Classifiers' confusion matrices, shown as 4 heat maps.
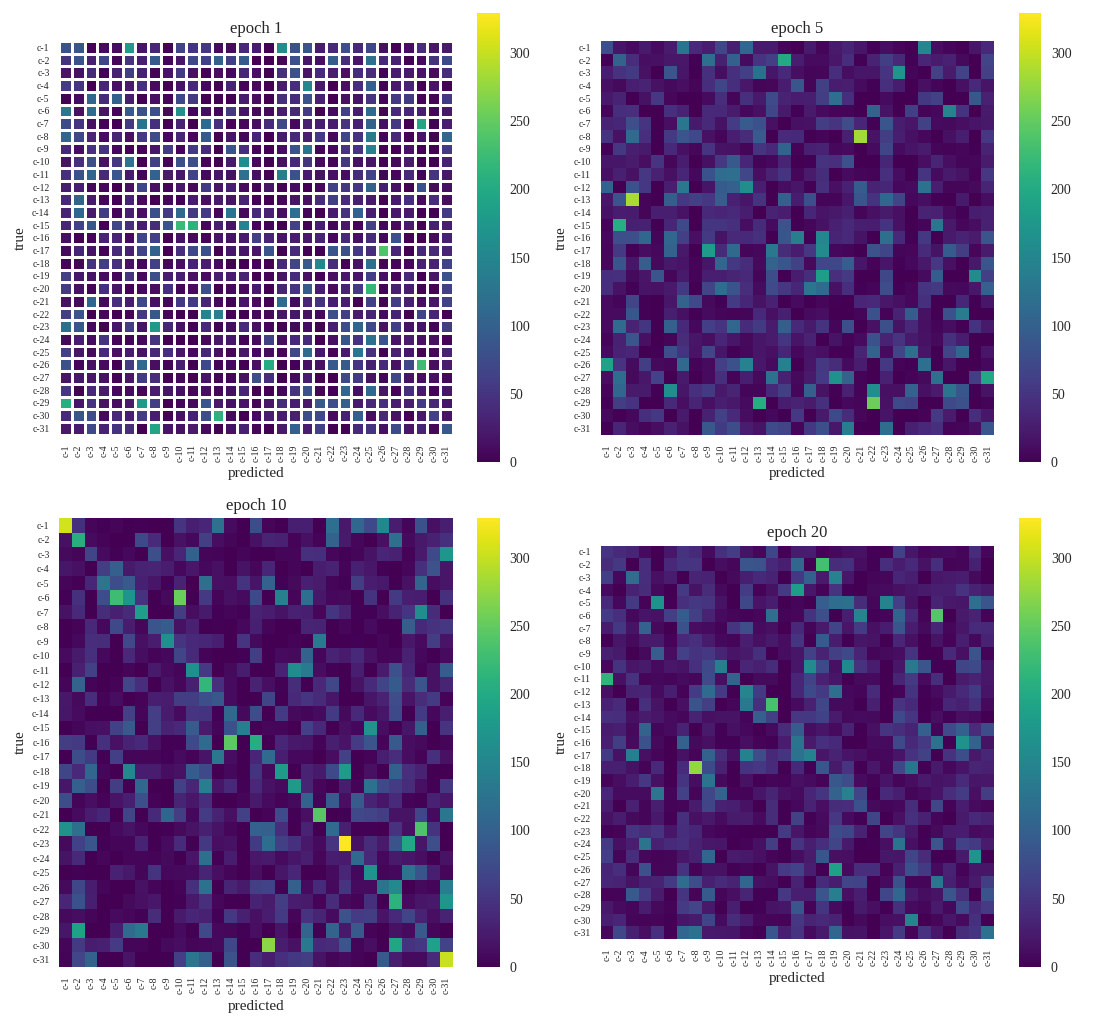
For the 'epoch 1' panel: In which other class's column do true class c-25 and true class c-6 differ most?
c-10
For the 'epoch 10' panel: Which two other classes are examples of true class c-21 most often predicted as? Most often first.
c-31, c-9
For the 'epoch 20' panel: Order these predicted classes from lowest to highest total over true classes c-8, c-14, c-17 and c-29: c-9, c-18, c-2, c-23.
c-23, c-2, c-9, c-18
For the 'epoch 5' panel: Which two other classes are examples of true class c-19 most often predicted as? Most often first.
c-18, c-30
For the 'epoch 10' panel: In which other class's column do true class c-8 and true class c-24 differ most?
c-12
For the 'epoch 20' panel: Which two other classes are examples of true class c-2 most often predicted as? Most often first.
c-18, c-16
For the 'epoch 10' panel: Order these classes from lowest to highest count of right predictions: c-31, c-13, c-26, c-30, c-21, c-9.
c-13, c-26, c-9, c-30, c-21, c-31
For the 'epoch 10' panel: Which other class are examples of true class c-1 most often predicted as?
c-26
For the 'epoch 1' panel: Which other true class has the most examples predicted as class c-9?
c-15
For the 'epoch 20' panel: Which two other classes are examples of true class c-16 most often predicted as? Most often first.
c-29, c-27
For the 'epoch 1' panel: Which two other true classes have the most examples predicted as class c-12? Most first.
c-22, c-7
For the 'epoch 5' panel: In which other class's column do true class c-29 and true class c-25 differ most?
c-13
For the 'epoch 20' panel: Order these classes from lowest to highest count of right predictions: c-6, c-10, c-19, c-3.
c-6, c-19, c-3, c-10
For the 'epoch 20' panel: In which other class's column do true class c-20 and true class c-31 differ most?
c-8
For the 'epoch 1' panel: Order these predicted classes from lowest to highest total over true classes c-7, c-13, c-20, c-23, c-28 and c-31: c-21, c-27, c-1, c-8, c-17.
c-17, c-21, c-27, c-1, c-8
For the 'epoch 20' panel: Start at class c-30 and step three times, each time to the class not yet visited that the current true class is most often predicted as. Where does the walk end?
c-5
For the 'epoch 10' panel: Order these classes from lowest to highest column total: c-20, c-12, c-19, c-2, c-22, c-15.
c-15, c-19, c-22, c-20, c-2, c-12
